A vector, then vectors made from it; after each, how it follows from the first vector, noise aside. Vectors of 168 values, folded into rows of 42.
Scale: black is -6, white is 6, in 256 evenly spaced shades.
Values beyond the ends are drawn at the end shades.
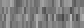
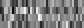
reversed, negated, scaled up.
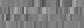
negated, partly zeroed.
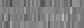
negated, partly zeroed.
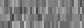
reversed.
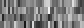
wrapped around, scaled up.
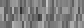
reversed.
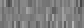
wrapped around, negated, partly zeroed.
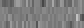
negated, partly zeroed.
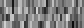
reversed, negated, scaled up.
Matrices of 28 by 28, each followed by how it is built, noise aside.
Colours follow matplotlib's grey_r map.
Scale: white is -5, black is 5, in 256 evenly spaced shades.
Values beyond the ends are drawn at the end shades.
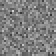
repeating rows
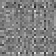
low rank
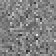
uneven columns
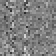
uneven columns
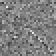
diagonal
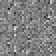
uneven columns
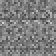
repeating columns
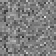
repeating rows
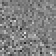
lower triangular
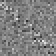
banded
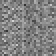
repeating rows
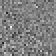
lower triangular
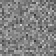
repeating rows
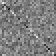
diagonal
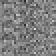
repeating rows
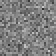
noise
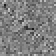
banded
